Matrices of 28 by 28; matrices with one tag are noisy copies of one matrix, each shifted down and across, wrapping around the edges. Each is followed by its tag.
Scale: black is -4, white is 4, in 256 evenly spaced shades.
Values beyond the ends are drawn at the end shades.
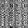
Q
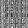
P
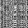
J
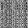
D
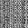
D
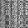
Q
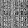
P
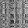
Q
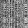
J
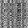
Q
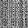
D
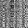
Q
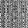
D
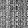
P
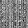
P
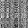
Q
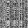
J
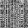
J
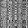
Q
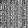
P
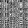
J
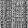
D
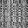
Q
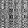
Q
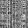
J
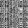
J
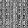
P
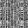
J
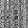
Q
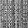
D
